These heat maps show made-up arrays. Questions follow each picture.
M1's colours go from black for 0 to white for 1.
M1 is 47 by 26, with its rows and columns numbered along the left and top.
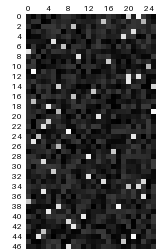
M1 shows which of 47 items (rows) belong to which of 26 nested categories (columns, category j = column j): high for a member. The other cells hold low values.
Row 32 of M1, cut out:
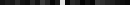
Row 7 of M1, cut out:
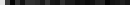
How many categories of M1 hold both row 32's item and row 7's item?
0
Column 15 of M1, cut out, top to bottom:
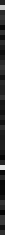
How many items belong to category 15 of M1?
2
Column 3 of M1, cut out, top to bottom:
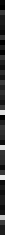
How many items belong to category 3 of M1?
4
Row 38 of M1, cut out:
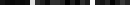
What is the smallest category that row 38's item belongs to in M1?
18
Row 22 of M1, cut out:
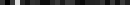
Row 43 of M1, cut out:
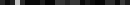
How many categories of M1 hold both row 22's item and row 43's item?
1
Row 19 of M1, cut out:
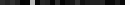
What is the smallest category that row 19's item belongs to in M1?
25
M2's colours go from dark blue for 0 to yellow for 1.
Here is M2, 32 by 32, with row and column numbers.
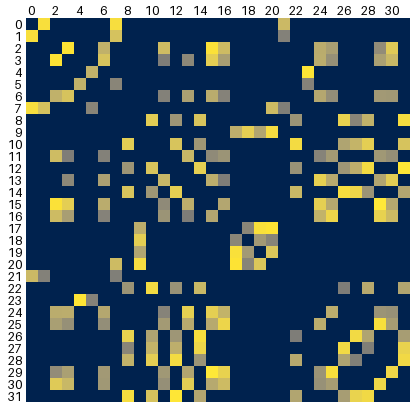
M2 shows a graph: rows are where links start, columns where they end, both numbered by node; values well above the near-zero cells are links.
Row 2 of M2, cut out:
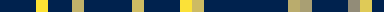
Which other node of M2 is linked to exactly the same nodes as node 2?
node 13
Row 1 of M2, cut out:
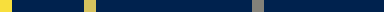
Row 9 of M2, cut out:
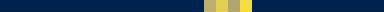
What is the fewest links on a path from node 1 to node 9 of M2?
3
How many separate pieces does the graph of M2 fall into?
3
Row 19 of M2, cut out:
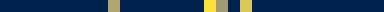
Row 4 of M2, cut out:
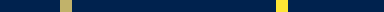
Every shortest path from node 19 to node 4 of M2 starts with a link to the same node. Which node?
node 20
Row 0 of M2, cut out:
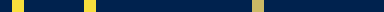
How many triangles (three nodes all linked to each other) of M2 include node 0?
3
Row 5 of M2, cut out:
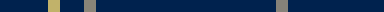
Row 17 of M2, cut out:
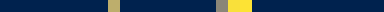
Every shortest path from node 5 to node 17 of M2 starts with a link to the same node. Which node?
node 7
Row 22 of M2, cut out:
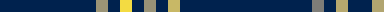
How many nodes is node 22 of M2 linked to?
7
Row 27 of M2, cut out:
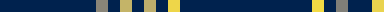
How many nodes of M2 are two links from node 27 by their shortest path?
1
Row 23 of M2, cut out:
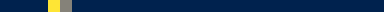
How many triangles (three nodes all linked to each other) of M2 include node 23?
1
